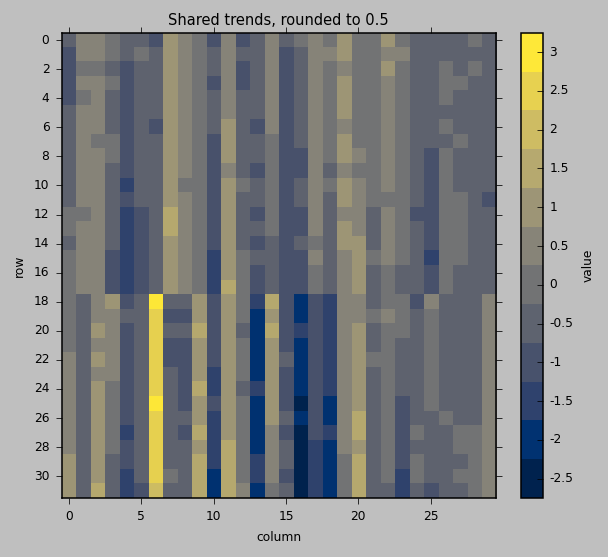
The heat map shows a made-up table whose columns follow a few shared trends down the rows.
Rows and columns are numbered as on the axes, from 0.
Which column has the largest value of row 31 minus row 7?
6
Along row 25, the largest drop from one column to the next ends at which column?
7
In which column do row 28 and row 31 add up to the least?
16
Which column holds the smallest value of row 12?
4
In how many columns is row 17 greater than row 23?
9
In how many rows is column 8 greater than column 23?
21
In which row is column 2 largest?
31
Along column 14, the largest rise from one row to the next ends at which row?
18
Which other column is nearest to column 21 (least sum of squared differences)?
26
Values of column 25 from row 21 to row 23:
0 0 0
